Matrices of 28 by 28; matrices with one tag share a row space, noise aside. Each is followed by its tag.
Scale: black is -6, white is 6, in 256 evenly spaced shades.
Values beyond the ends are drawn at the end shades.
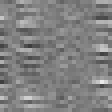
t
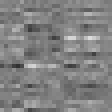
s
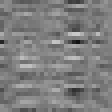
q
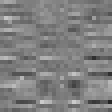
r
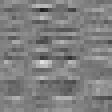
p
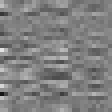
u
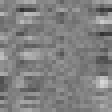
t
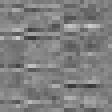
s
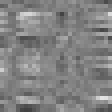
t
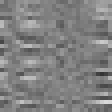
t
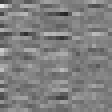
u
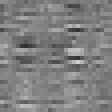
q
